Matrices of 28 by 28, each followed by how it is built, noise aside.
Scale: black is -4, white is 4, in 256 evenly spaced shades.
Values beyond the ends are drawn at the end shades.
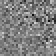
upper triangular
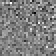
upper triangular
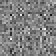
low rank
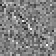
banded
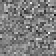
upper triangular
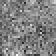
smooth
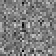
low rank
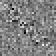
banded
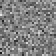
noise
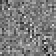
banded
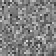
noise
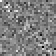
banded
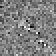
banded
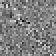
banded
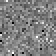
sparse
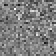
upper triangular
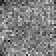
smooth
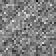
Hankel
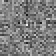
low rank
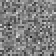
blocks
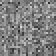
blocks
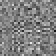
low rank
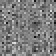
low rank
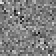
banded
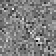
banded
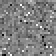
sparse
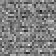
blocks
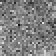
smooth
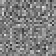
low rank
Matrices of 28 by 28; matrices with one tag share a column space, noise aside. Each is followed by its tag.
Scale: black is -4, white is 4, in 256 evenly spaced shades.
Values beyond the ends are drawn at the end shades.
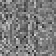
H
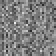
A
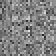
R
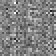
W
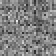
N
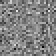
W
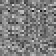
W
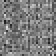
H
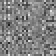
R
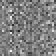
A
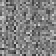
R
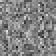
H
